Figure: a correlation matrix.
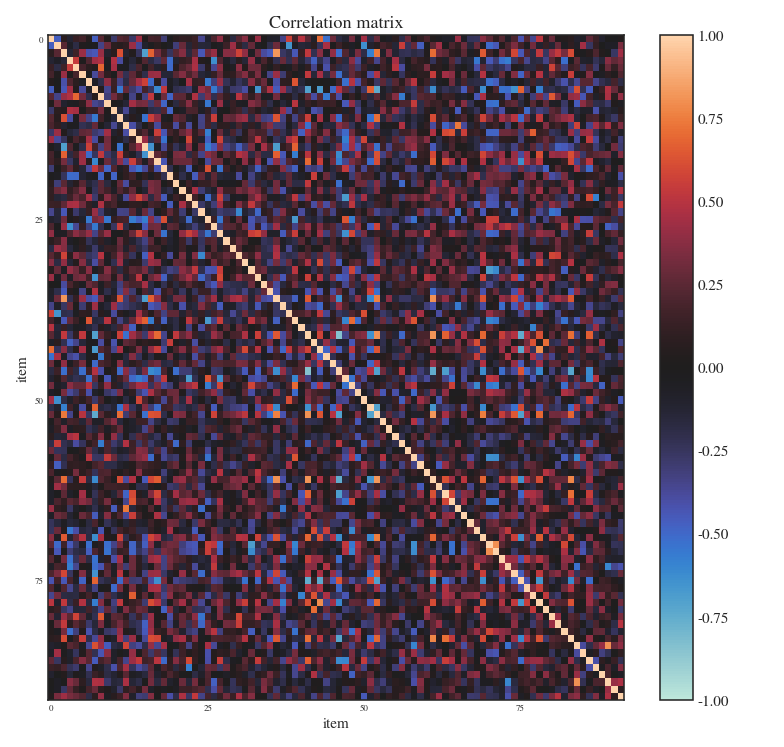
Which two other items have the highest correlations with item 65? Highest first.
12, 79
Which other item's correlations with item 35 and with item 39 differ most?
48
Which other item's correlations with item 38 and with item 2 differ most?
36
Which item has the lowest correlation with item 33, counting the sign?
7
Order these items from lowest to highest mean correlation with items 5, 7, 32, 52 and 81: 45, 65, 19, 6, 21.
19, 6, 65, 45, 21
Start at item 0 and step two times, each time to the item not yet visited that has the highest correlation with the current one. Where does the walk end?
78
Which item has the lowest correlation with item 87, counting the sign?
22
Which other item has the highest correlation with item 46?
75
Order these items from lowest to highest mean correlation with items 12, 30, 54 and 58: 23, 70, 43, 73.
70, 73, 43, 23
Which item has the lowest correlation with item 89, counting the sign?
73
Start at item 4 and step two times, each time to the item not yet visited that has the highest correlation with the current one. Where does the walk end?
80
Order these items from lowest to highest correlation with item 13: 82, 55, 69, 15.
55, 82, 69, 15
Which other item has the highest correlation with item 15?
39
